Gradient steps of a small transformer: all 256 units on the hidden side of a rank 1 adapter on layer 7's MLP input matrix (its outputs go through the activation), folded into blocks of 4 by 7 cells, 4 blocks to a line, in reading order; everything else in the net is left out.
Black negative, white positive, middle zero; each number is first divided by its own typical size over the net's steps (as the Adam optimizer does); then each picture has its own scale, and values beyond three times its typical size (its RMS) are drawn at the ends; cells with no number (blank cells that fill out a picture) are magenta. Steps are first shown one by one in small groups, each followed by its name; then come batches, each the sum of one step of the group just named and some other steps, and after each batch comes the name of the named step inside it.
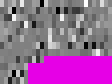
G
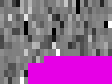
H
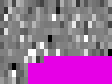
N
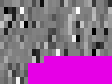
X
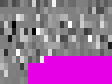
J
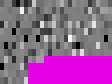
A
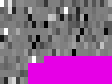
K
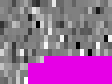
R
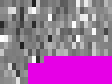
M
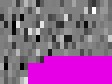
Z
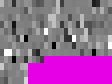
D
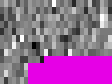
D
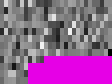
N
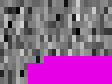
X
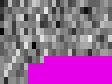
J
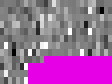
R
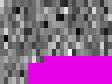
K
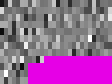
J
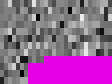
A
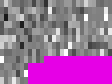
M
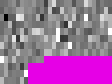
J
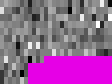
G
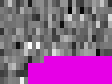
H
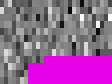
D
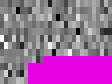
M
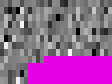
X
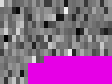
K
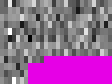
H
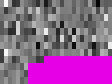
D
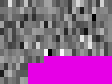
Z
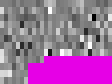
R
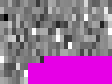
Z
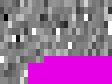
H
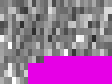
M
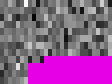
Z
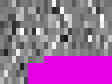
J
